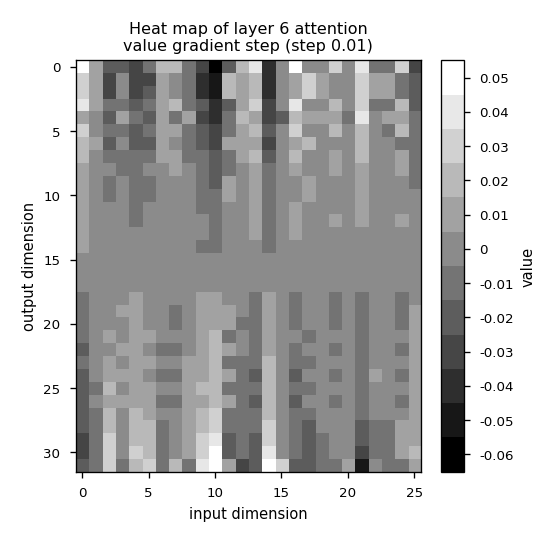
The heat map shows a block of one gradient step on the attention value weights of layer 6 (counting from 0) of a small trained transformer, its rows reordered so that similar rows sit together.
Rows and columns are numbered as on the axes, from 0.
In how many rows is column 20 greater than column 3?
6
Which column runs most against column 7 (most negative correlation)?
3
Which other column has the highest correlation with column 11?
22
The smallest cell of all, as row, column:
0, 10
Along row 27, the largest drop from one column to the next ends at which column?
11
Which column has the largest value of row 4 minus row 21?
21
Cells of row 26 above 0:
10
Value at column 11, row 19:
0.01
